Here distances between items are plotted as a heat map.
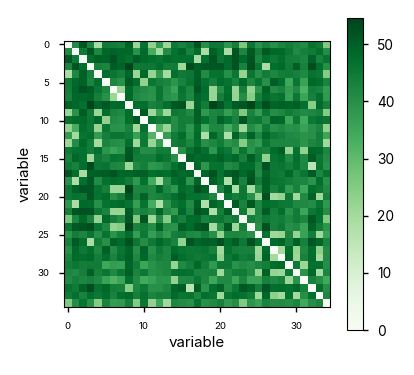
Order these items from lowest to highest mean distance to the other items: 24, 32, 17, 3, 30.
30, 24, 32, 3, 17
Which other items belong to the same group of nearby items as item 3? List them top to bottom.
15, 26
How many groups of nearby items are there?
9
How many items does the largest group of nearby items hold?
7
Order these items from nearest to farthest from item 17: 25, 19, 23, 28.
25, 28, 23, 19
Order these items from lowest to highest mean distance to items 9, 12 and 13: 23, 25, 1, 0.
0, 23, 1, 25
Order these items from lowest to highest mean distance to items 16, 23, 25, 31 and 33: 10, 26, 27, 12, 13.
27, 13, 12, 10, 26
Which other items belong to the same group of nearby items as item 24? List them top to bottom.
6, 7, 19, 22
